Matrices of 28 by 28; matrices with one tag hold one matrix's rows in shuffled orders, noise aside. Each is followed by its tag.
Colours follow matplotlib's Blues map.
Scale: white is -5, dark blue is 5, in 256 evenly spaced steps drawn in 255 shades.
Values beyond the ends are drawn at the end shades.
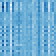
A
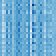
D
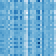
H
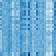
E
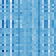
A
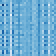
A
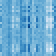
E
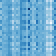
E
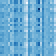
H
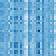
H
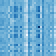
H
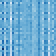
A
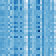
H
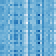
H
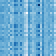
H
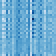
D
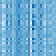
D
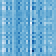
D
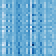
D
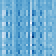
D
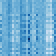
E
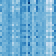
E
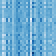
D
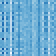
A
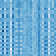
A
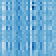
D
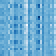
H
